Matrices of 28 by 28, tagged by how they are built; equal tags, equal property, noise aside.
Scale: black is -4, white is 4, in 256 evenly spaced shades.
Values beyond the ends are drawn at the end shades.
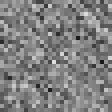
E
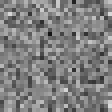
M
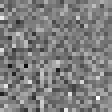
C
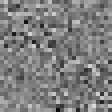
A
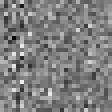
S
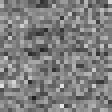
M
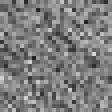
E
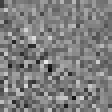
C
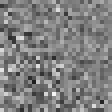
C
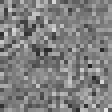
A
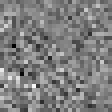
C
